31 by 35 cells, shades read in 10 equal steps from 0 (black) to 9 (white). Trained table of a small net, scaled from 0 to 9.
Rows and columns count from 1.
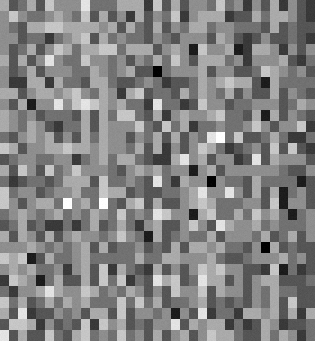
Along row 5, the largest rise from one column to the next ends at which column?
23
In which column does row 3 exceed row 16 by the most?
22
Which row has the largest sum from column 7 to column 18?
10
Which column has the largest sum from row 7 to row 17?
12
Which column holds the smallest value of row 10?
4
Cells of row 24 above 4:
18
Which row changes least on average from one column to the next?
24
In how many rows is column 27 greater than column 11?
10
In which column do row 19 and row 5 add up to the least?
32
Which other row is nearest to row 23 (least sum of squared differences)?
25
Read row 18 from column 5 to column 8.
3 4 5 5
